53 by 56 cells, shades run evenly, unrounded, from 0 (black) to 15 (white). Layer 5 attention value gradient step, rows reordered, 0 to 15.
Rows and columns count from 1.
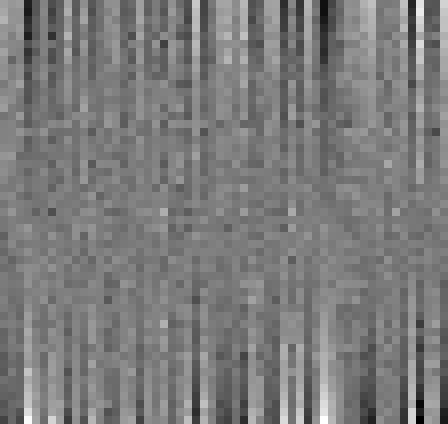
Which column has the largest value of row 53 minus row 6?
41
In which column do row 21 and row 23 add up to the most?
53
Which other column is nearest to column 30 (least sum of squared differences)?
6
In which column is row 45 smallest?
31
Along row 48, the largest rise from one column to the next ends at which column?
52
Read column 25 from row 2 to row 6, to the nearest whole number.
11 11 11 10 11
